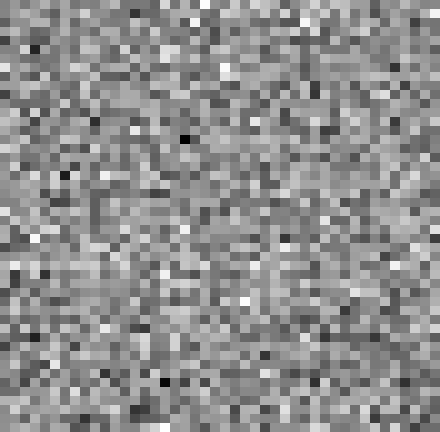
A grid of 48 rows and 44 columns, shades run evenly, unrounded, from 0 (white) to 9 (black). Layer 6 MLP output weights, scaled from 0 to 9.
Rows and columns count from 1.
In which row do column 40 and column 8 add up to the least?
30
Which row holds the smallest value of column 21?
1
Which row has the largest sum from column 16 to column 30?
43
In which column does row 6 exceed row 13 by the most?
4
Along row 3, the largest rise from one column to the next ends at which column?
21
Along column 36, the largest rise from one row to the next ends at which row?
34
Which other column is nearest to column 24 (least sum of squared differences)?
41
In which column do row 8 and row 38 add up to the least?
23
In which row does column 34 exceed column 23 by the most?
8
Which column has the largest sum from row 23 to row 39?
35
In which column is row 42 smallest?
27
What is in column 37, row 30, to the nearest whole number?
5
